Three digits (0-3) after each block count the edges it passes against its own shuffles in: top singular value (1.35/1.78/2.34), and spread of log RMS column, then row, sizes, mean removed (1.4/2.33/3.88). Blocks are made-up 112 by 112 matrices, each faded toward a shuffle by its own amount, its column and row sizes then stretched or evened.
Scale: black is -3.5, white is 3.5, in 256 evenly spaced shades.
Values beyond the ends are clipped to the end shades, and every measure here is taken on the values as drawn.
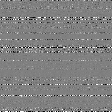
3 0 3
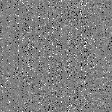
1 2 0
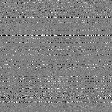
3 0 3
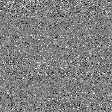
1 0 2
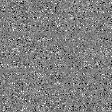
0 1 2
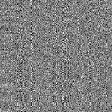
3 2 0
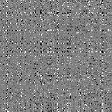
3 2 2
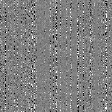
1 3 0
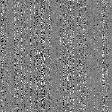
0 3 0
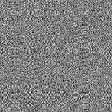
3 1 1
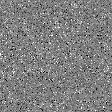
1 0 1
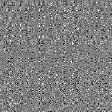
3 2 2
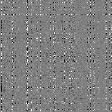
3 3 2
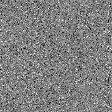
1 1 0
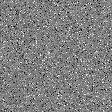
1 0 0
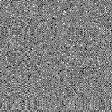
3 1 0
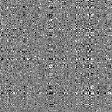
3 2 2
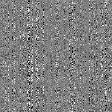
0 3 1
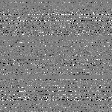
1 0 3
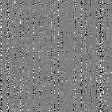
2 3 1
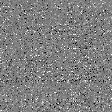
2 1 1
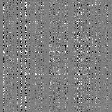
1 3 2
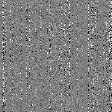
1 3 1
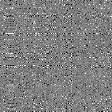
3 1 2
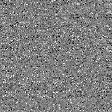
2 1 1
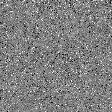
0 0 1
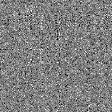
2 1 1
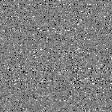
1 1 2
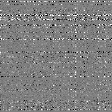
2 1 3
